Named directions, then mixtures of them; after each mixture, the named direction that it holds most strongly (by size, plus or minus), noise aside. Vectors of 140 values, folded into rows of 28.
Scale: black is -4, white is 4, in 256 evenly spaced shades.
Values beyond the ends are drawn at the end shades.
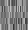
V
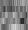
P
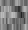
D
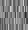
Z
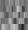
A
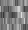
D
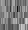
A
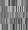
V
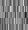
Z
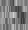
D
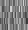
Z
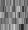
A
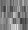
P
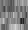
P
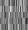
V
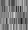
V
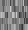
Z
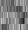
P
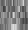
P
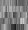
P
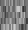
A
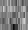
P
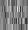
V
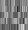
A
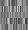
V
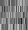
V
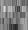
P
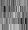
P
